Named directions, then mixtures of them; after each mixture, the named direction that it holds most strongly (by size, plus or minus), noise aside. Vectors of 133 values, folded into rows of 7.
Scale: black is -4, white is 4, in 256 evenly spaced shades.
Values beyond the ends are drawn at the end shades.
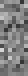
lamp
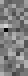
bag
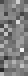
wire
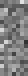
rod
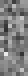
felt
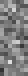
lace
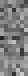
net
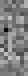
felt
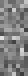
net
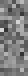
felt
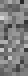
lamp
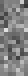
lamp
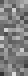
net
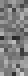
net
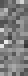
rod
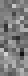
felt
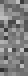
lamp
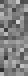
wire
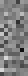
wire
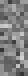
bag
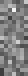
lace
